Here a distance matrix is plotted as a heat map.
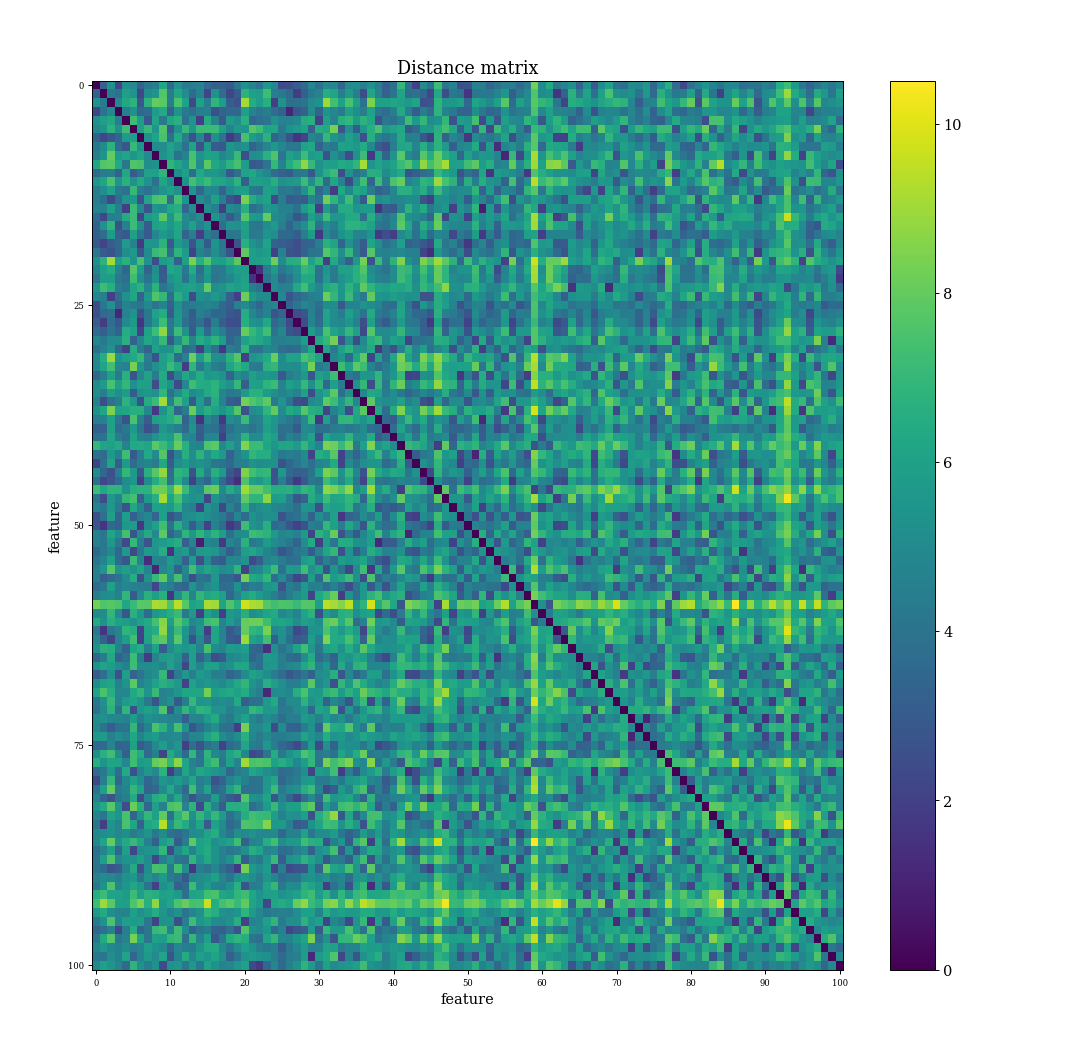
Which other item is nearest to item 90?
72
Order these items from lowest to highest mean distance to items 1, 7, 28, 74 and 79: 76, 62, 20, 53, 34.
62, 53, 76, 34, 20
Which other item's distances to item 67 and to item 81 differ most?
71
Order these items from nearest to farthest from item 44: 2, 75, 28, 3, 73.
2, 28, 73, 3, 75
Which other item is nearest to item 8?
55
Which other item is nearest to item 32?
12
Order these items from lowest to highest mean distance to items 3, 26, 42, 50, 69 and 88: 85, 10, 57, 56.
10, 57, 85, 56
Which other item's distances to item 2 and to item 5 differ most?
63
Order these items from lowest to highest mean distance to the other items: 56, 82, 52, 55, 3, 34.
3, 52, 56, 55, 34, 82
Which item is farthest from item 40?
93
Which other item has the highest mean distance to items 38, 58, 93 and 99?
59
